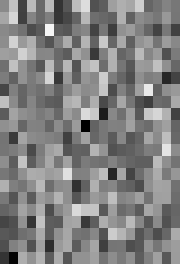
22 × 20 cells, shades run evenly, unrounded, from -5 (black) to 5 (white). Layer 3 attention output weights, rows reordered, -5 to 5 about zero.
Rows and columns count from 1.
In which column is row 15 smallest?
13
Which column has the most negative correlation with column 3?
14
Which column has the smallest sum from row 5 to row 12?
7
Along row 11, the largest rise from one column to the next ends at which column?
11
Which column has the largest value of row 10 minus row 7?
19
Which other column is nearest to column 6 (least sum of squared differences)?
16
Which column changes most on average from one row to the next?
10
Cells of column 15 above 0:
8
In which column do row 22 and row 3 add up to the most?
6
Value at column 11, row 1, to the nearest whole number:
-2
